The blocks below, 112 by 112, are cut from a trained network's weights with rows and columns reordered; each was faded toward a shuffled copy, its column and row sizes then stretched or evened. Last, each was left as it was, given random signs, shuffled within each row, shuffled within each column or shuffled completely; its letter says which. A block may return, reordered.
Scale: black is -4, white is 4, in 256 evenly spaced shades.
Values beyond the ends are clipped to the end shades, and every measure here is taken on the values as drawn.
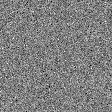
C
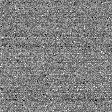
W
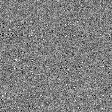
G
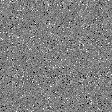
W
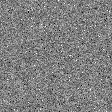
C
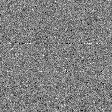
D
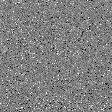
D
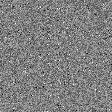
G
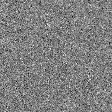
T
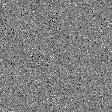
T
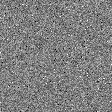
C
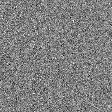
T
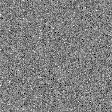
T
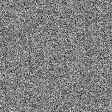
T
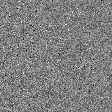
T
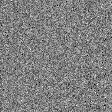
T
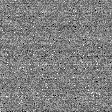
W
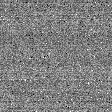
D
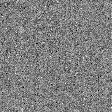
T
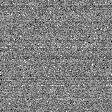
D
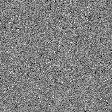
G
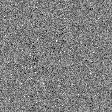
T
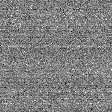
D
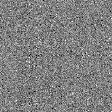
W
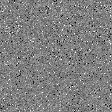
G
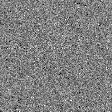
G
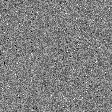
T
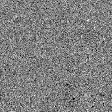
W
